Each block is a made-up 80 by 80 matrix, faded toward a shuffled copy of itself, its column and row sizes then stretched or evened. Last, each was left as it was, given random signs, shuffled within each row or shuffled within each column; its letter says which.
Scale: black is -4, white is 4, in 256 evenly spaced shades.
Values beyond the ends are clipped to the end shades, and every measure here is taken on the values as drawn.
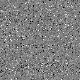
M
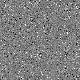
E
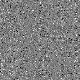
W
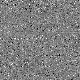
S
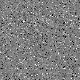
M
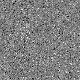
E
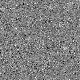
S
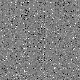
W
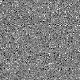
W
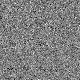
S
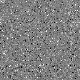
W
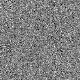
E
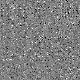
W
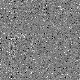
M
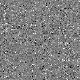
W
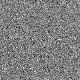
S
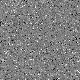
S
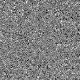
W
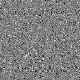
W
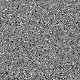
S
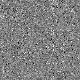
M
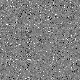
M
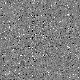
M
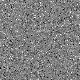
E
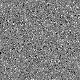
S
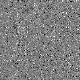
W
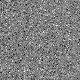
E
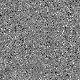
E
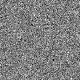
E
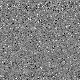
S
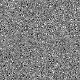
M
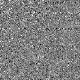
W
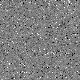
S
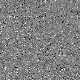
M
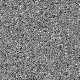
E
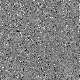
M
